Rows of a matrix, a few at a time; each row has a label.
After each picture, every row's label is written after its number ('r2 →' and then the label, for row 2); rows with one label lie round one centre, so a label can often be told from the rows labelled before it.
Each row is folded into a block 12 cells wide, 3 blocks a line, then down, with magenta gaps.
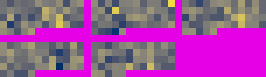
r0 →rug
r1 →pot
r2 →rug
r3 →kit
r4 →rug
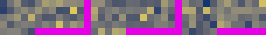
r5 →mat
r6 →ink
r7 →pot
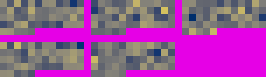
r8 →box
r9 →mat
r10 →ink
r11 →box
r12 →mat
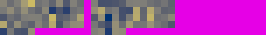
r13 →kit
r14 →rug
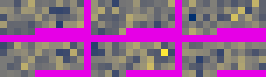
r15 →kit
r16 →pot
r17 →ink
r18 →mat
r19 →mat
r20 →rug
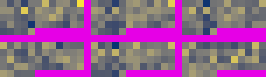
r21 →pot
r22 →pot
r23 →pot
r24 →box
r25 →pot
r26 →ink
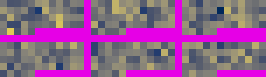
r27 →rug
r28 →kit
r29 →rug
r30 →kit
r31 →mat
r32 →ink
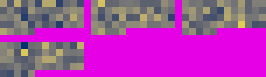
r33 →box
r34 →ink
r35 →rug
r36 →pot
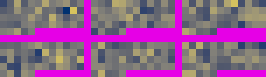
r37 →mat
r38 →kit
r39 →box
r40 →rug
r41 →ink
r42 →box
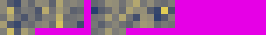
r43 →rug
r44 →mat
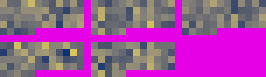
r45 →kit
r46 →rug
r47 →kit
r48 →mat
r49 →rug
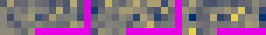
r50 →ink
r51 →mat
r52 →ink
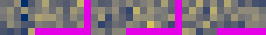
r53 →pot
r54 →rug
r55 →box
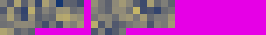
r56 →box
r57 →kit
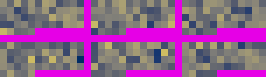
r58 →box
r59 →kit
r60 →kit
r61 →ink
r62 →mat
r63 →box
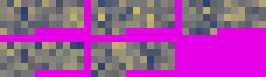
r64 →box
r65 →rug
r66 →pot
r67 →box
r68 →kit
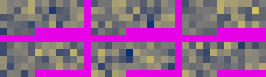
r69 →kit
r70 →kit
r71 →mat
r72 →mat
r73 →rug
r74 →box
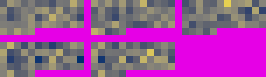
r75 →ink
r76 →box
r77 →mat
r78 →ink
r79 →ink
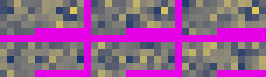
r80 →mat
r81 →mat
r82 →mat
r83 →ink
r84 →ink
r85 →kit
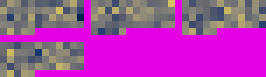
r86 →ink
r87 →pot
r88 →rug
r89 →rug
